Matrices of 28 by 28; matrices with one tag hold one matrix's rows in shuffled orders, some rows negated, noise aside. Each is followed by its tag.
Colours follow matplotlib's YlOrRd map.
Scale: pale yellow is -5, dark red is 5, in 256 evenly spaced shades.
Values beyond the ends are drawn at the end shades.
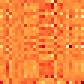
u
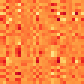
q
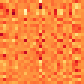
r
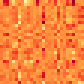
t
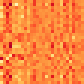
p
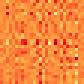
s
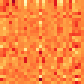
r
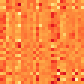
q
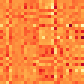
u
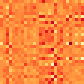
u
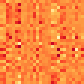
q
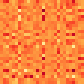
t
